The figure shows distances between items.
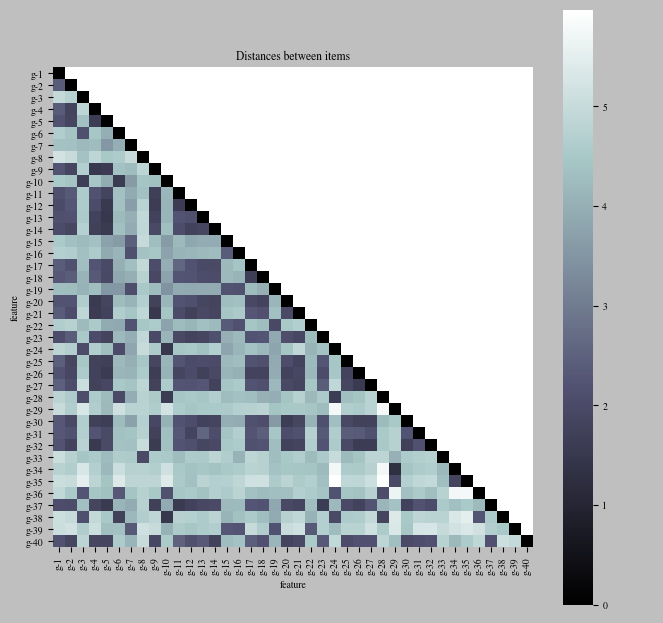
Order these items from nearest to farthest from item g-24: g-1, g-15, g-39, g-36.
g-36, g-15, g-39, g-1
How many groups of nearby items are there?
5
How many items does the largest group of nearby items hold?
22
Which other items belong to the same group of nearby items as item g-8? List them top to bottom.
g-33
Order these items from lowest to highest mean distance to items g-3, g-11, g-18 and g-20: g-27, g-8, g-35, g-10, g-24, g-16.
g-27, g-10, g-24, g-16, g-8, g-35
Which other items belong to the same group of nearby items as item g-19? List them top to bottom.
g-7, g-15, g-16, g-22, g-39
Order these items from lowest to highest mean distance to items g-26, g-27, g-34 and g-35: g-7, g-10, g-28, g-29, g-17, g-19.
g-29, g-17, g-19, g-7, g-10, g-28
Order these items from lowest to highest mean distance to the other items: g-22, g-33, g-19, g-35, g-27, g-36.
g-27, g-19, g-22, g-36, g-33, g-35
